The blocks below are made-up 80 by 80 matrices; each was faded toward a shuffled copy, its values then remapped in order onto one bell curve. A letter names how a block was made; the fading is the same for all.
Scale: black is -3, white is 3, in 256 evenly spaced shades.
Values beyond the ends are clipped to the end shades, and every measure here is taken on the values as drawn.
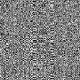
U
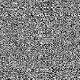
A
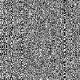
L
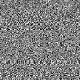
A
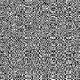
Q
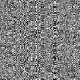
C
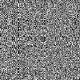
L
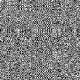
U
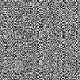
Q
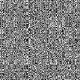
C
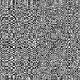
Q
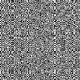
Q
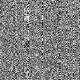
L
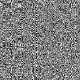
L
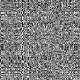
C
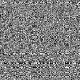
A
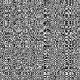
Q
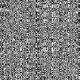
C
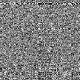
A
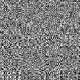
U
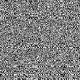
A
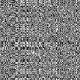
Q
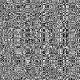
Q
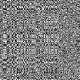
Q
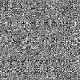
A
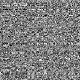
A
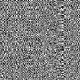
Q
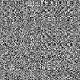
U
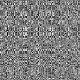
Q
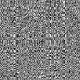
Q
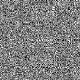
A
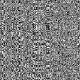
C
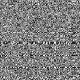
A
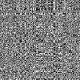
U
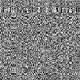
U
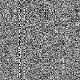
L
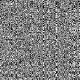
L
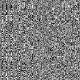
L
